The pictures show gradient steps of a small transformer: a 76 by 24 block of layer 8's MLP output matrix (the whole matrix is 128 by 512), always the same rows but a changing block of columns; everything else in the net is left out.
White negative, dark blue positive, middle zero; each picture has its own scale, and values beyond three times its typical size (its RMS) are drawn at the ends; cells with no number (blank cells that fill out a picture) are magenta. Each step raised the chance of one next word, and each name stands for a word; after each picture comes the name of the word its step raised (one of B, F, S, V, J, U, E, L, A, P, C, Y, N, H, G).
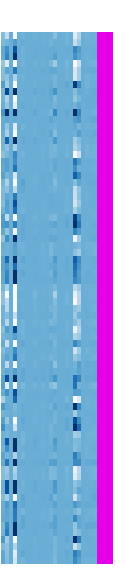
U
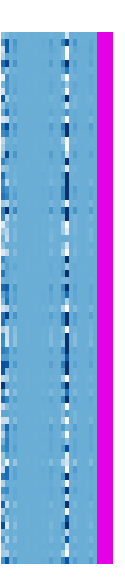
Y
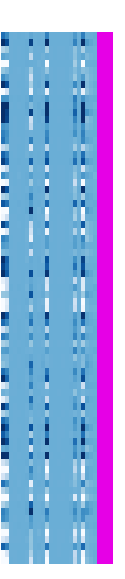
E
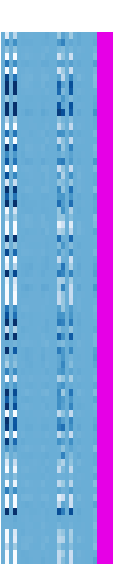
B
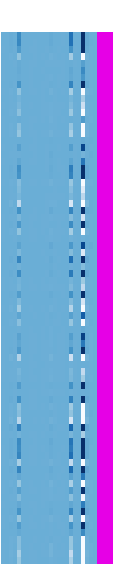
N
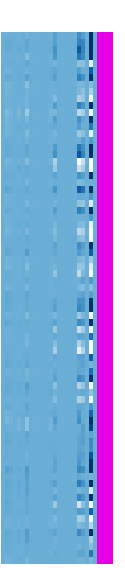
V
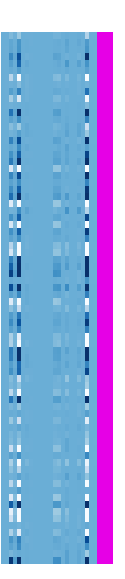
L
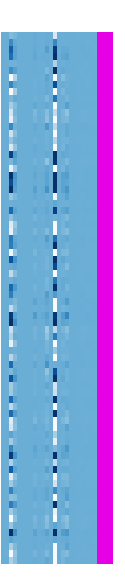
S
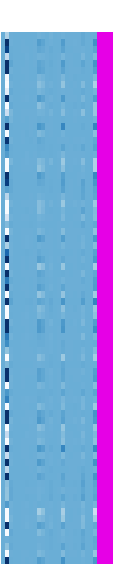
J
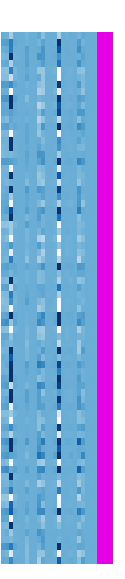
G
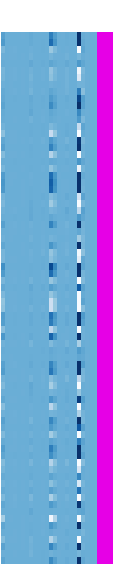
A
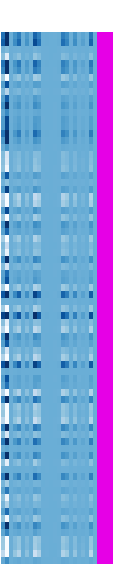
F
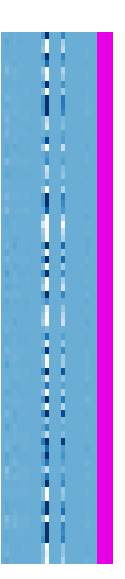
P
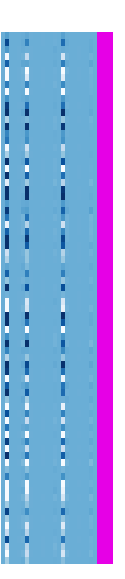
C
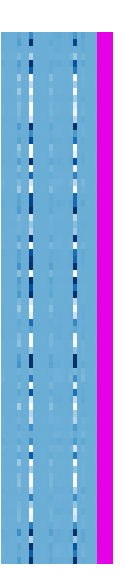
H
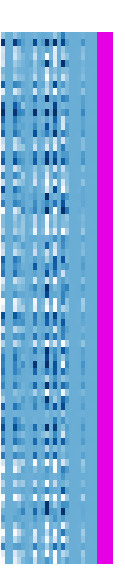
E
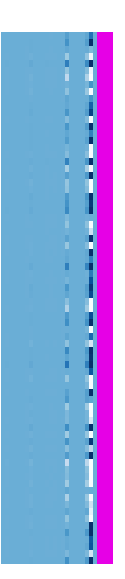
H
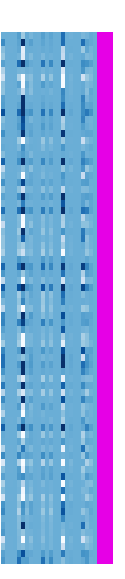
B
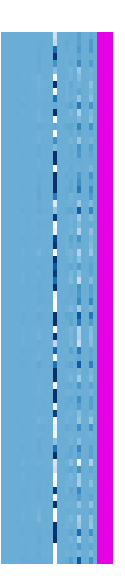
S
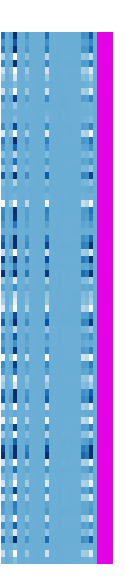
N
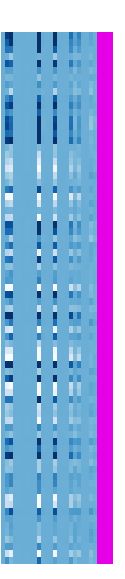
F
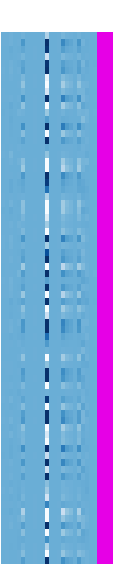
J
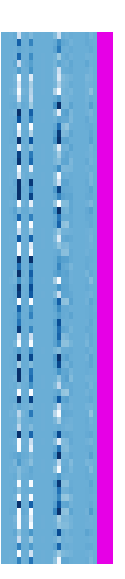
L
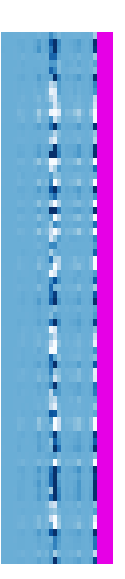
V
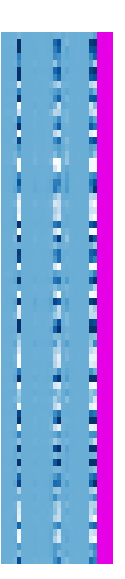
J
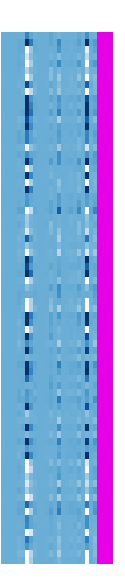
E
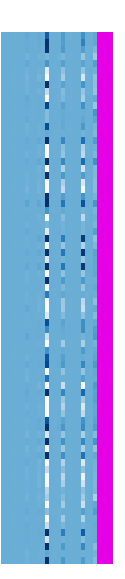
H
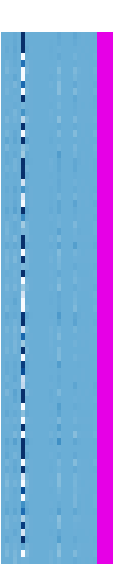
N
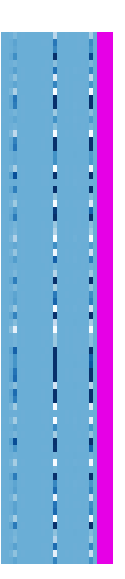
G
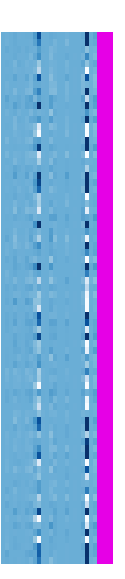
A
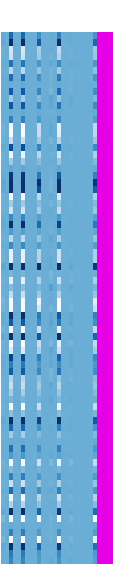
A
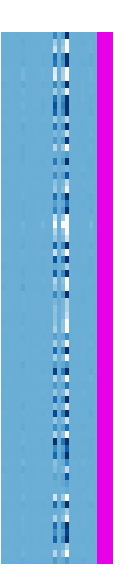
P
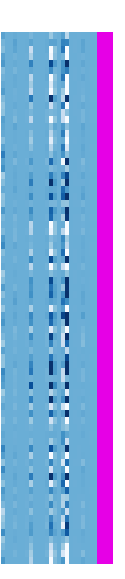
Y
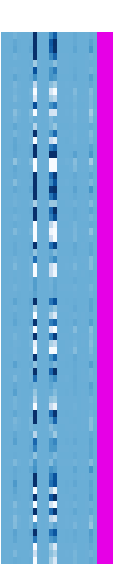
V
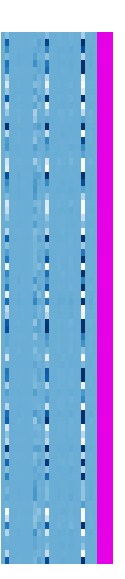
J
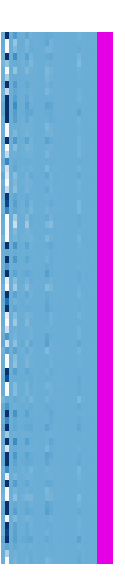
P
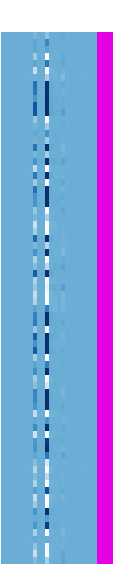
B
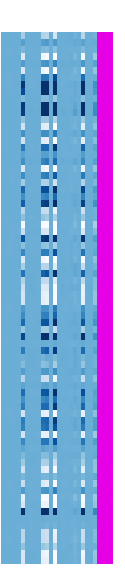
B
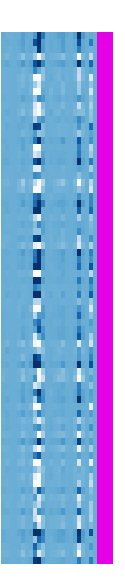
H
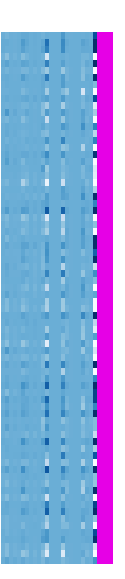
C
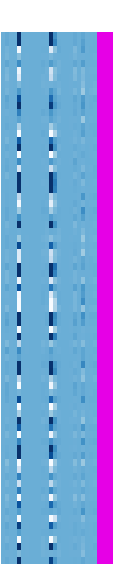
A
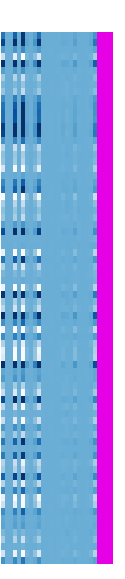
F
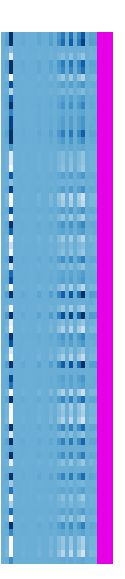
F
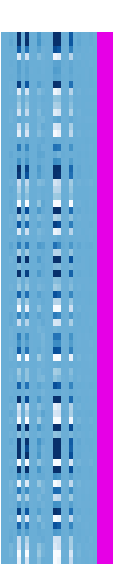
N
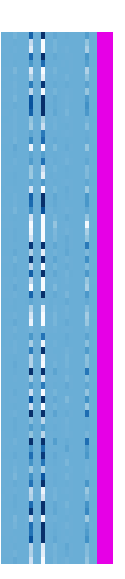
P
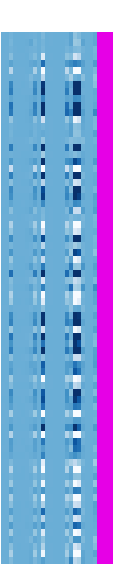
B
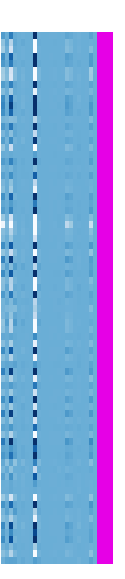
P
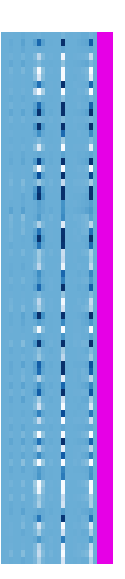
C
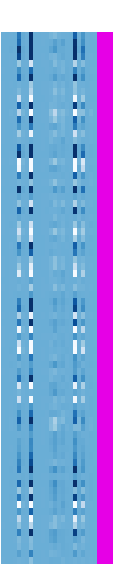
V
